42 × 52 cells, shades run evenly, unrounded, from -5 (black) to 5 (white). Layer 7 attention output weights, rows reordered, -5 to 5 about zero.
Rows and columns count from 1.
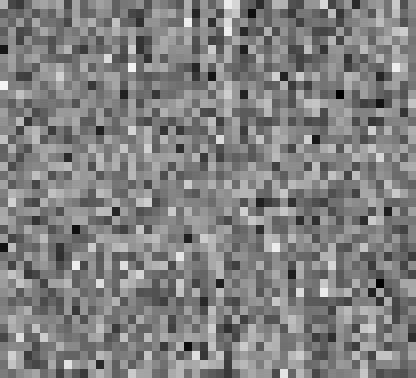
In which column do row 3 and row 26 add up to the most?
29
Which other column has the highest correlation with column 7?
13
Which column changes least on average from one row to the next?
20
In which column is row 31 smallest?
37
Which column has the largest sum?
17
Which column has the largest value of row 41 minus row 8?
25
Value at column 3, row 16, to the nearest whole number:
0
